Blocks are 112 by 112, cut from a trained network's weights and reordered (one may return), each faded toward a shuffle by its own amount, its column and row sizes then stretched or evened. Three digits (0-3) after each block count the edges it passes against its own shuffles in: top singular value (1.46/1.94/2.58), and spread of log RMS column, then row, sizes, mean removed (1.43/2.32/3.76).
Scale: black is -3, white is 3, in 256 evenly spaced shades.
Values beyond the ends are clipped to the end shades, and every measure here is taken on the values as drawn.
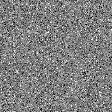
1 1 0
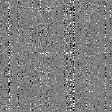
1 3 1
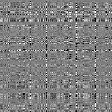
3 2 3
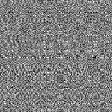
3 0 2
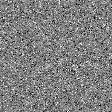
0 0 0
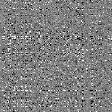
2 2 2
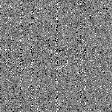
0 2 1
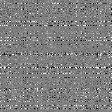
1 2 3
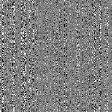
2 3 0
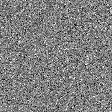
0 0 0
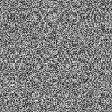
3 1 0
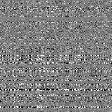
3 1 3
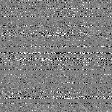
1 1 3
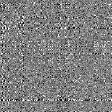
2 2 2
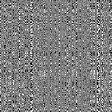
3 3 1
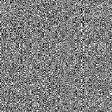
2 2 0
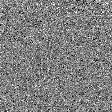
0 0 1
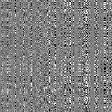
3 3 1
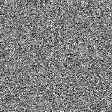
1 0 1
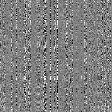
2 3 0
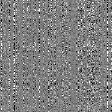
2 3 1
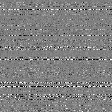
2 0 3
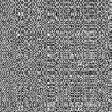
3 2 0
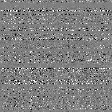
0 1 3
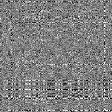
3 1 2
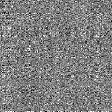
2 1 2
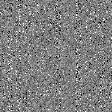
0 2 0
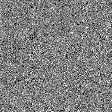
0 1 1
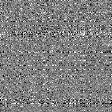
2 1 3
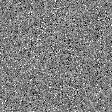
0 1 0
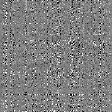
1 3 2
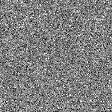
1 0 1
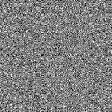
2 0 1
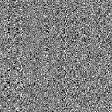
2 2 0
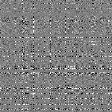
2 2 3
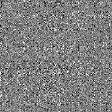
2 2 2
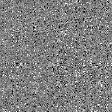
1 2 1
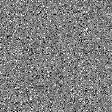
1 1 1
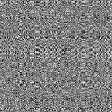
3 1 2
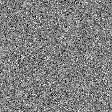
0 0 1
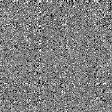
1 2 2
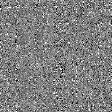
1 2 1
